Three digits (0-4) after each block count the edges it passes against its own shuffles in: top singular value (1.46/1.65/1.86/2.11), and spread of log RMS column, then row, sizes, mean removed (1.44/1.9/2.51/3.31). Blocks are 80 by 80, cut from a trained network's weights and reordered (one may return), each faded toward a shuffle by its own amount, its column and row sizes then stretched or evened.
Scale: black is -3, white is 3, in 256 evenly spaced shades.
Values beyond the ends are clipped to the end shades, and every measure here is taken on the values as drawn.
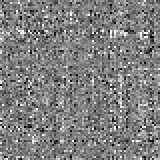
0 2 3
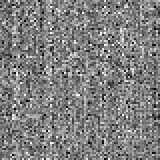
2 1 2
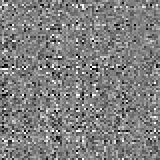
3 3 3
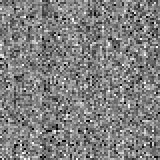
0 0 1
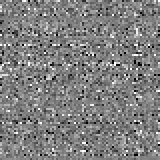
0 2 4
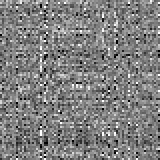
3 4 0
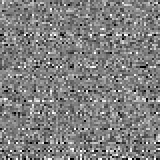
1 0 4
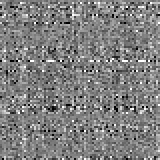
2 0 4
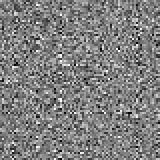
4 2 1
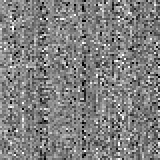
1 3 0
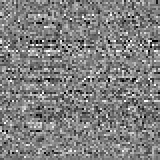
3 0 3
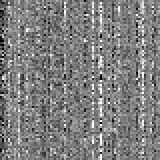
4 4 1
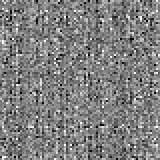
2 2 2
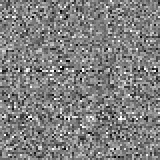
0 1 3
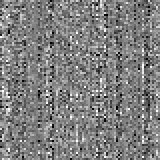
2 4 1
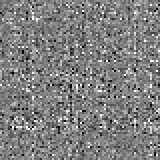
0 2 3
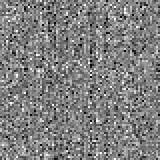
0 2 0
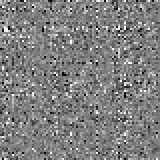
0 3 3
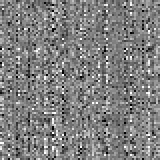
2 4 2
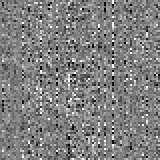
1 4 0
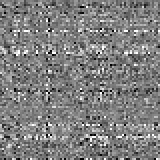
3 2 4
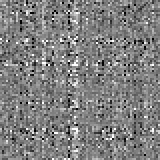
3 3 3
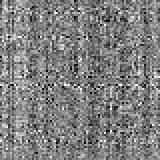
3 0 3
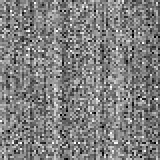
3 0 1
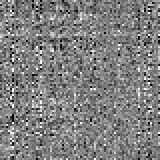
2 4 0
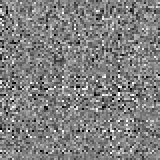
2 2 3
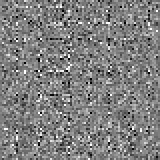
3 3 2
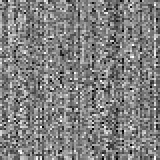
3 2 0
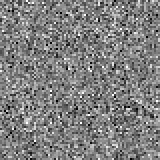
0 1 1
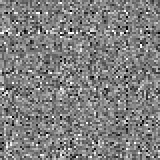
0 2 3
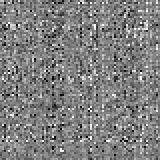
1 3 3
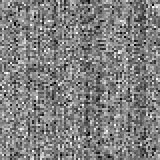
2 0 0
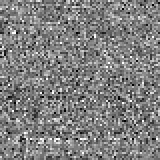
2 0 2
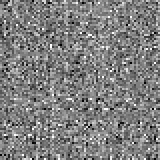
0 0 3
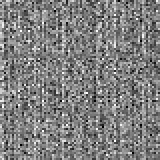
3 1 2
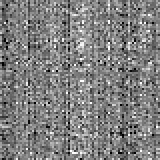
4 2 3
